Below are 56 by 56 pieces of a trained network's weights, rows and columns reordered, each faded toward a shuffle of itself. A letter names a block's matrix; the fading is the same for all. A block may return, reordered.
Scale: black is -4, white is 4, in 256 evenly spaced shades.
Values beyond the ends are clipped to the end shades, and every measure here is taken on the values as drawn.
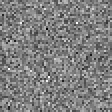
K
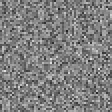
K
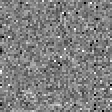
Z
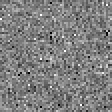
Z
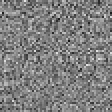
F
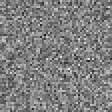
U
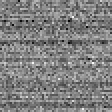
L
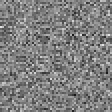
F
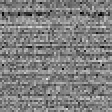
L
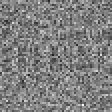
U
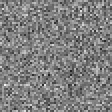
K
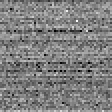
L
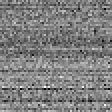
L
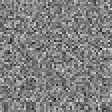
F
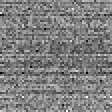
L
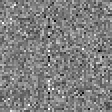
Z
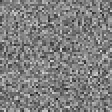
U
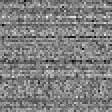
L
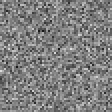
K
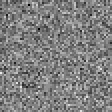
K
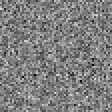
K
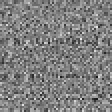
F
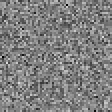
K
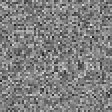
F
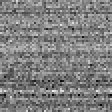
L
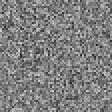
K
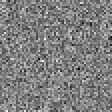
K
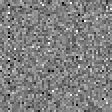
Z
